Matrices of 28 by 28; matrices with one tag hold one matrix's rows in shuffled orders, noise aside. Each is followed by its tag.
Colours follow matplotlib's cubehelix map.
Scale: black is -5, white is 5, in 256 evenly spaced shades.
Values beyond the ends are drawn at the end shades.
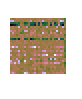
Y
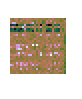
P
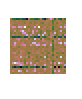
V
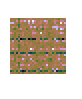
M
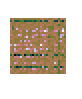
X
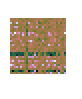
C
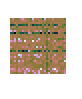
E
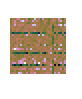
V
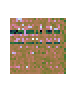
P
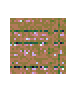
X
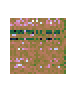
P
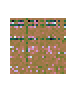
C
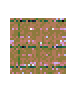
M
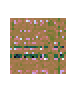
X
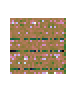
Y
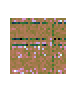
V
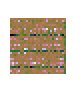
Y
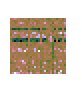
V
